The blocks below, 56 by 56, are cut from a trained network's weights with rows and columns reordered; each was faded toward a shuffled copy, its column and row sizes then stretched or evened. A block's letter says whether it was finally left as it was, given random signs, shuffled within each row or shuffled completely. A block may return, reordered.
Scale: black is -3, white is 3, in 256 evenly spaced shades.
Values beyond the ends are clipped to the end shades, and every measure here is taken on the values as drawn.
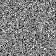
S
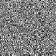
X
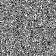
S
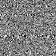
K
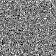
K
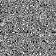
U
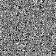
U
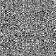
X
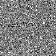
U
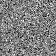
S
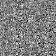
U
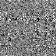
U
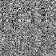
X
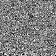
K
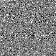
K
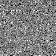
K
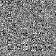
X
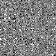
U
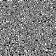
K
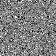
K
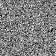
K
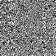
U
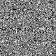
K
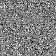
K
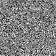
K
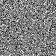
S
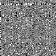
X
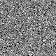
S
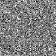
X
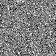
S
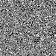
K
